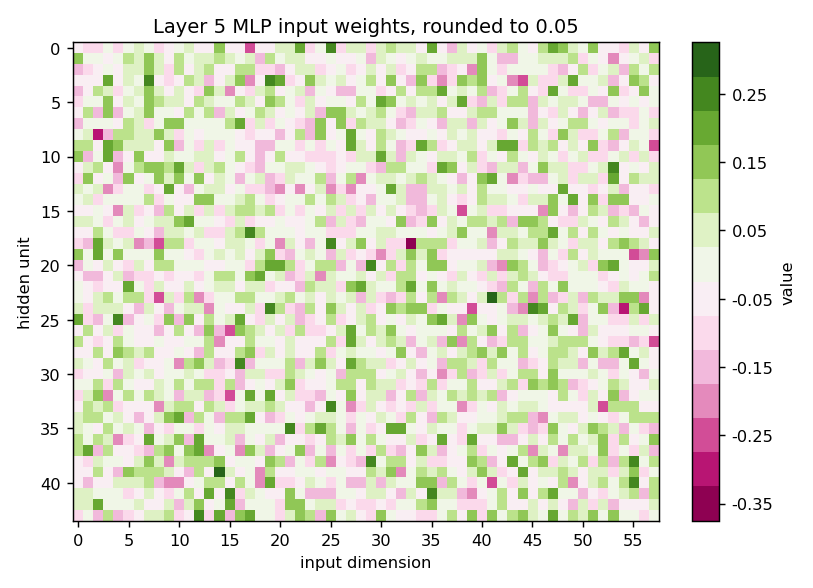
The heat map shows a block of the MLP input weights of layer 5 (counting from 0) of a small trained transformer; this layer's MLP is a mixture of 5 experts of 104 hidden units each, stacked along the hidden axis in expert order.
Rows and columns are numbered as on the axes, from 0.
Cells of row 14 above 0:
21
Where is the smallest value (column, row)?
33, 18
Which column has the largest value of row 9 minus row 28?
34
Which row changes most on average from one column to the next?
37
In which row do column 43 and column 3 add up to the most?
9
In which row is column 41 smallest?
40
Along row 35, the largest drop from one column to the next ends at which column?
22
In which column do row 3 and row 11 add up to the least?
44
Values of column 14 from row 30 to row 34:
-0.1 -0.1 -0.1 0.05 -0.15
